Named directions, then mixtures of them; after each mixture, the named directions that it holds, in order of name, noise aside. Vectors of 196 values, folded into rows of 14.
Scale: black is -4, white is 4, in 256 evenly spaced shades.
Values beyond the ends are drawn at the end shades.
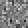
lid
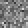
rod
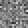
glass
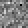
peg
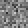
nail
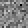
peg, rod.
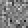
lid.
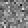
peg, rod.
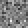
lid.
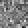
lid, peg.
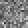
rod.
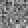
lid.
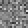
glass.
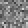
rod.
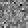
peg, rod.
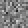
lid, nail.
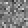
lid, rod.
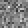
nail, rod.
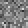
rod.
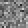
peg, rod.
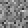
rod.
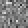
lid, peg.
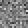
glass.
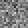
nail.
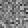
glass, rod.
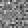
glass, peg.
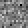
nail, peg.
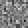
lid.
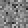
glass, nail.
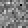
peg.
